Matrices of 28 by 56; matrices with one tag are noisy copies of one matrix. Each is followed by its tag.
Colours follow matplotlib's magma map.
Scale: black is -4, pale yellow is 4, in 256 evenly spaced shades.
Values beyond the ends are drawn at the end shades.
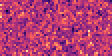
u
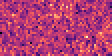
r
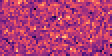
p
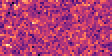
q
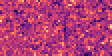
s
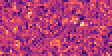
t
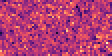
r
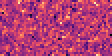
p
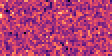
u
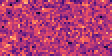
q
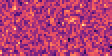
t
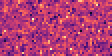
p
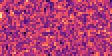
u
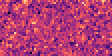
q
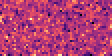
s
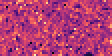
s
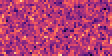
s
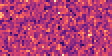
u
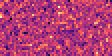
u
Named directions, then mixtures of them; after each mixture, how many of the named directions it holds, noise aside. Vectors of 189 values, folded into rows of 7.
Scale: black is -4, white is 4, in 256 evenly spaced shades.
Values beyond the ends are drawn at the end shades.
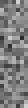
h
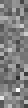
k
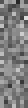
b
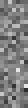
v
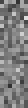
one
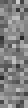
two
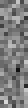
three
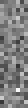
two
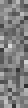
four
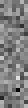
one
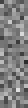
four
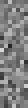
three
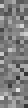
two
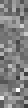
one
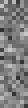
four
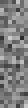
one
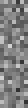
three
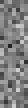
four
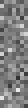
two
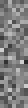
two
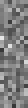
three
